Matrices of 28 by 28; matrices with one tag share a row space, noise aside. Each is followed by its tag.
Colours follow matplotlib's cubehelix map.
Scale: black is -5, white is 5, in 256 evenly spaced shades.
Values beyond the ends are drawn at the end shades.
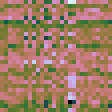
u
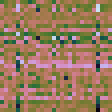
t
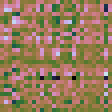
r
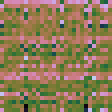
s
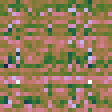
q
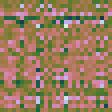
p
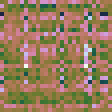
s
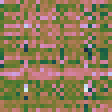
s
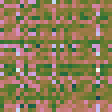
t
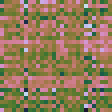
s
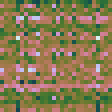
t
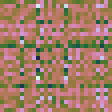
p
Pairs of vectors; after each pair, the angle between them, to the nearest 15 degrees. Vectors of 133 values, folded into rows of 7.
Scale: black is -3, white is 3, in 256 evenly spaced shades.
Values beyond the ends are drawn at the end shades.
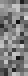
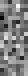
60 degrees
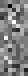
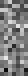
45 degrees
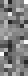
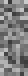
45 degrees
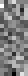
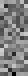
60 degrees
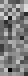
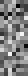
120 degrees
